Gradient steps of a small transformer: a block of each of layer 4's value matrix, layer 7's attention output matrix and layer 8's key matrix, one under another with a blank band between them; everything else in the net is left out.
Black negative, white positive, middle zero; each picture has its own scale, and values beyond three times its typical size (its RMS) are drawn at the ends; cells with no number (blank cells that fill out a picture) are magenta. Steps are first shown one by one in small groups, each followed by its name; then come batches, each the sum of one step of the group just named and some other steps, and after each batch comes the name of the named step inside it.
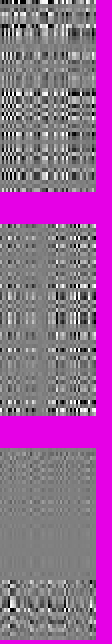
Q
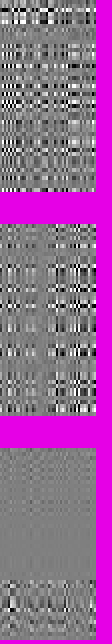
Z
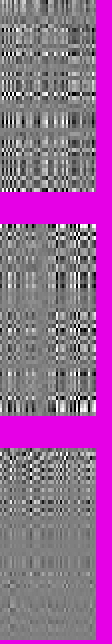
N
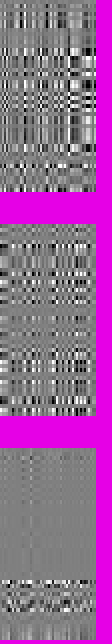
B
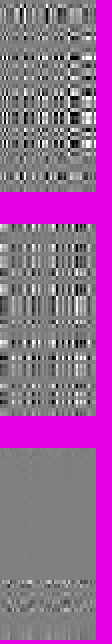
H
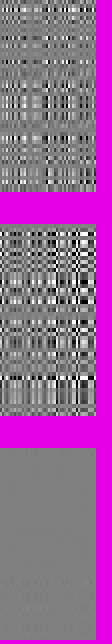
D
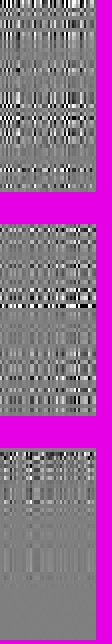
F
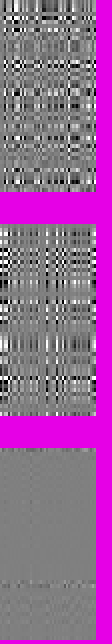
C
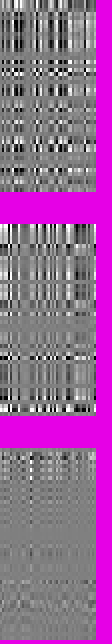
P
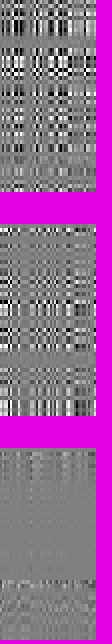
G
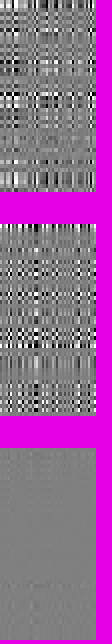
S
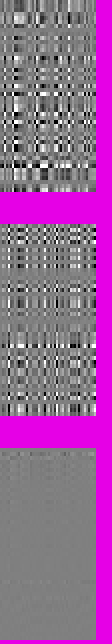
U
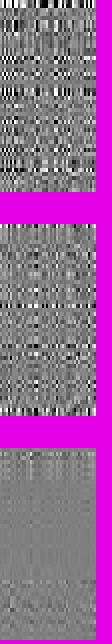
P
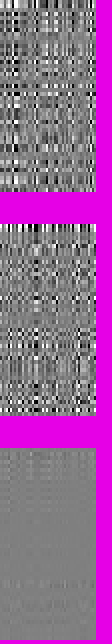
S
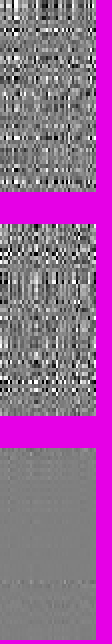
C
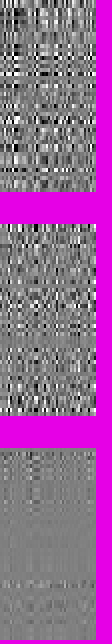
F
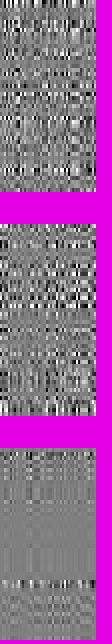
F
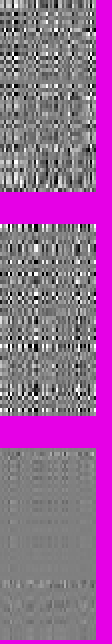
S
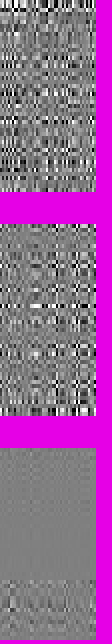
Z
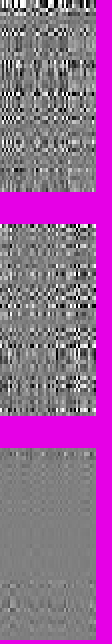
Z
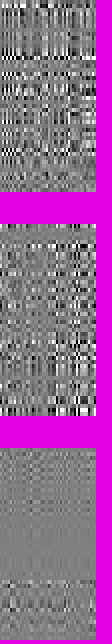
H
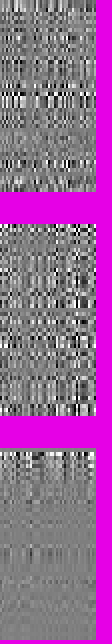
D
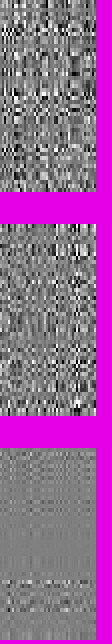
B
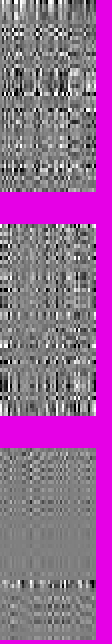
N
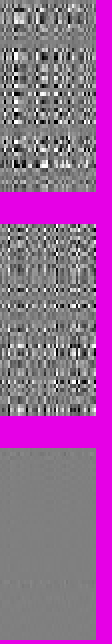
U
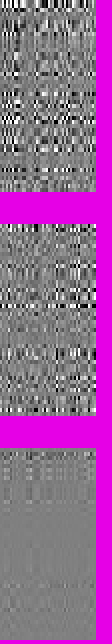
F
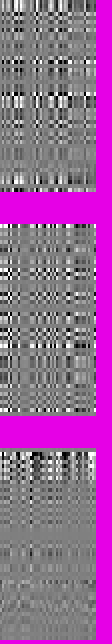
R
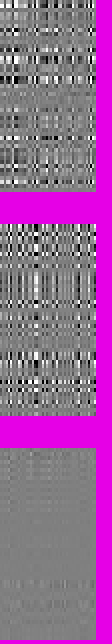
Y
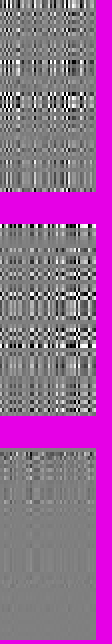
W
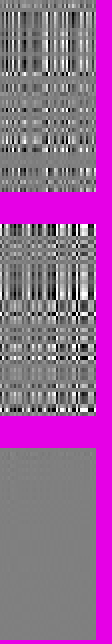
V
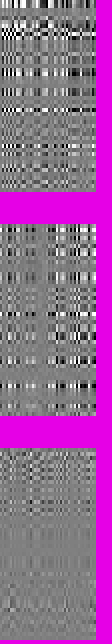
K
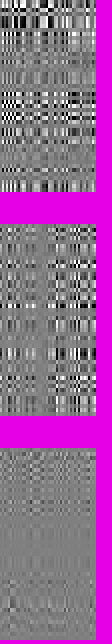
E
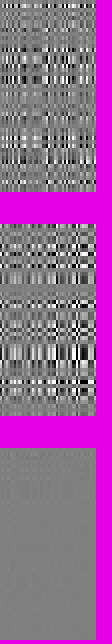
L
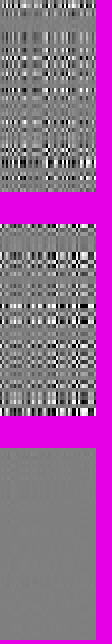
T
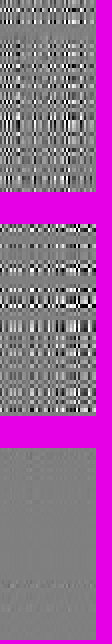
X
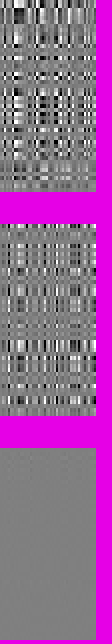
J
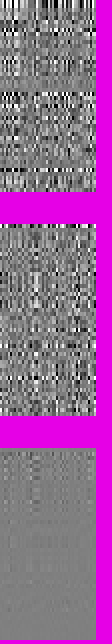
W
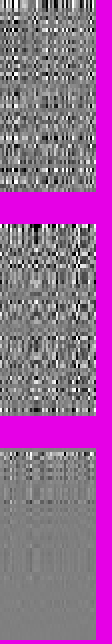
L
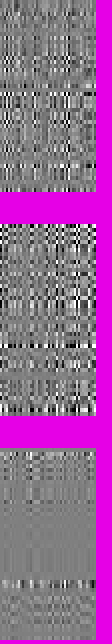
W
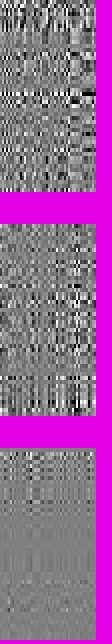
E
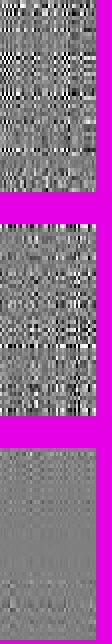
W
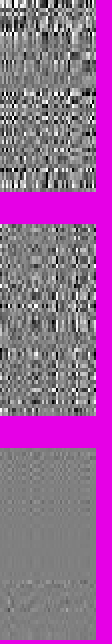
E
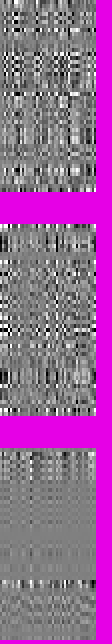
R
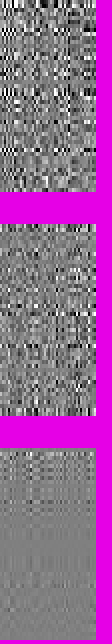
K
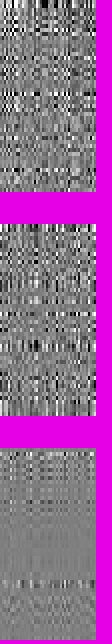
K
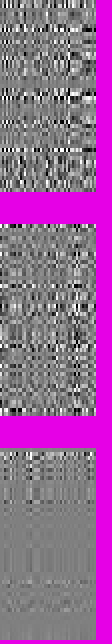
T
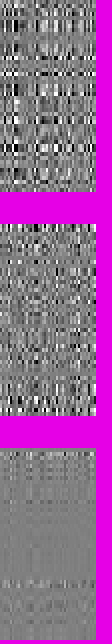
J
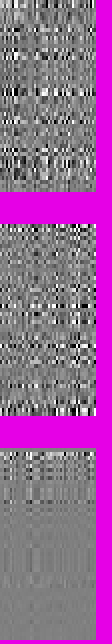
T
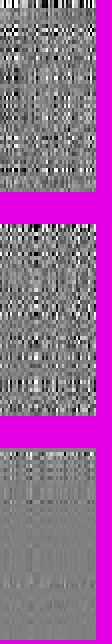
Y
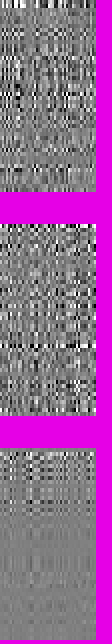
W
